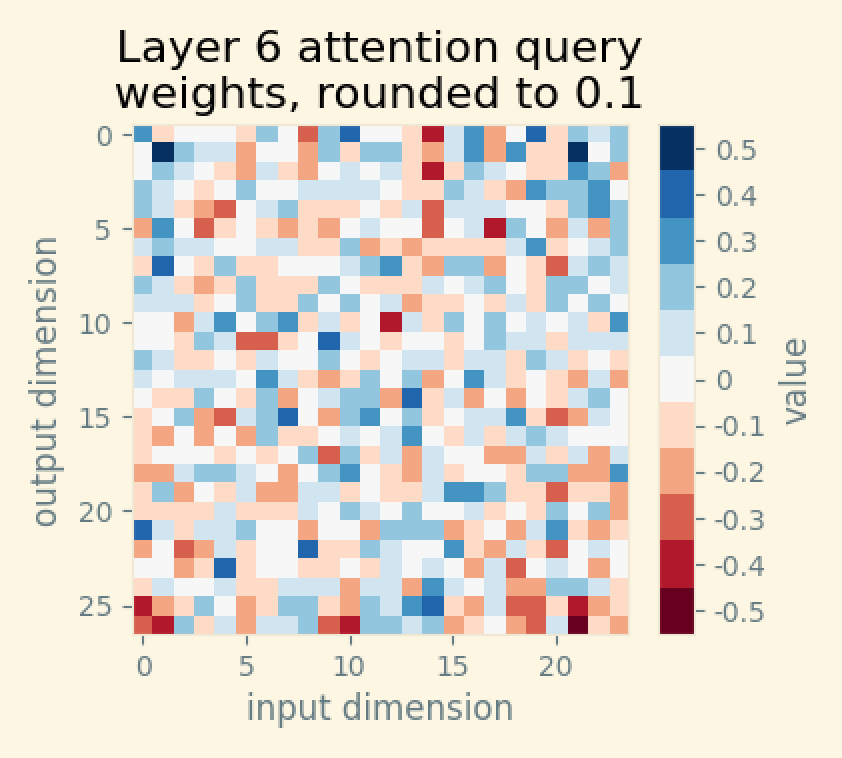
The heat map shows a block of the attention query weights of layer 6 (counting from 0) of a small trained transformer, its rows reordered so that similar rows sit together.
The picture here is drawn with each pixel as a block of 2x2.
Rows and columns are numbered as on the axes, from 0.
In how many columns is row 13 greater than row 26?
15
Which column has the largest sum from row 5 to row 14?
1
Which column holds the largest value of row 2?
21
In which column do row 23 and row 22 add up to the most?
4
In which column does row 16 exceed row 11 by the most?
6
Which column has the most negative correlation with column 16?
14
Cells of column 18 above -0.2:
19
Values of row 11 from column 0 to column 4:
0 0 -0.1 0.2 0.1
